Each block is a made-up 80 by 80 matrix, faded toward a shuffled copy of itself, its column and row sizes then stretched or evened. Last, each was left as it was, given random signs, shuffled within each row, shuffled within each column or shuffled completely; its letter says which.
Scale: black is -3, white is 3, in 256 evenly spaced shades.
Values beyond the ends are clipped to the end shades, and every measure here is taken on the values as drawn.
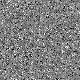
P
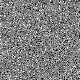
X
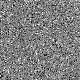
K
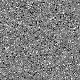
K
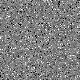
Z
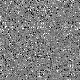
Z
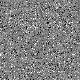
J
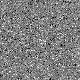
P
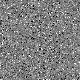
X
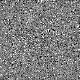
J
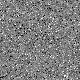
K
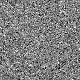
K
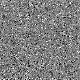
J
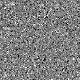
Z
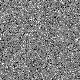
K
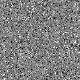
Z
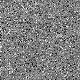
J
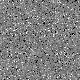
P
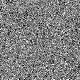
P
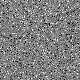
K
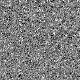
J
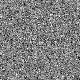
P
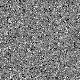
J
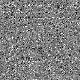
Z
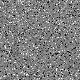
P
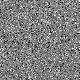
X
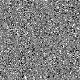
Z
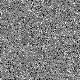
X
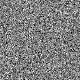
X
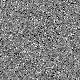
K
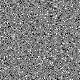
Z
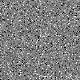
Z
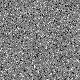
K
